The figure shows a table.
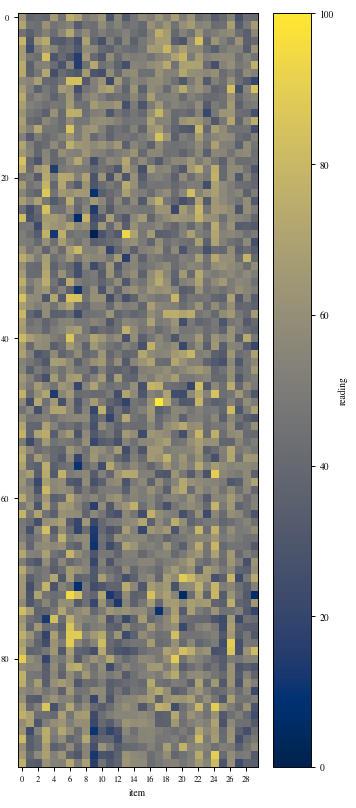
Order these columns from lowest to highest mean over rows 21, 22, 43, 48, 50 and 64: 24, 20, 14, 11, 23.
11, 23, 20, 14, 24
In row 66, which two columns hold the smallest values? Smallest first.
9, 11
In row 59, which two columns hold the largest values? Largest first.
3, 20
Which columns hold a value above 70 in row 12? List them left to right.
6, 7, 17
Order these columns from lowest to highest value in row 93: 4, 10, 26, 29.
29, 10, 4, 26
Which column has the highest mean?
0
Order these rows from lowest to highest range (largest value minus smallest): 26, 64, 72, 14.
26, 14, 64, 72
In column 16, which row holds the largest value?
72
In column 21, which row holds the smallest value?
46
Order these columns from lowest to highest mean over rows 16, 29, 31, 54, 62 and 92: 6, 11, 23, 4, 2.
23, 11, 4, 2, 6
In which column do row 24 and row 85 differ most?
19
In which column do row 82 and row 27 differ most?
13
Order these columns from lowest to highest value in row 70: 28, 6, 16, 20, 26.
28, 16, 6, 26, 20
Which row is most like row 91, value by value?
51
